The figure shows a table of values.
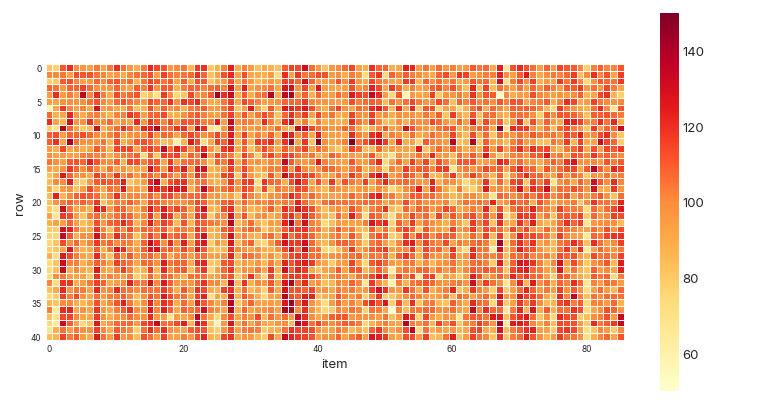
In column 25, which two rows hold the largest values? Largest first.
4, 8
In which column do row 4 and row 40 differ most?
67
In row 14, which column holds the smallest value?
50
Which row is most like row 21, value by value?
25
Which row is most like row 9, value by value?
38
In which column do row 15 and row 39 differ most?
81
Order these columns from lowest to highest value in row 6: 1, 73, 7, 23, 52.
1, 73, 23, 52, 7
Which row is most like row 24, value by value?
28
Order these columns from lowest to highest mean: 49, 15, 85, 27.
85, 49, 15, 27
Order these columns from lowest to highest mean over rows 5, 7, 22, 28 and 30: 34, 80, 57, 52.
80, 34, 57, 52
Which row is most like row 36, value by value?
32
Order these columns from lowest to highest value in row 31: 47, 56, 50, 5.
5, 47, 56, 50
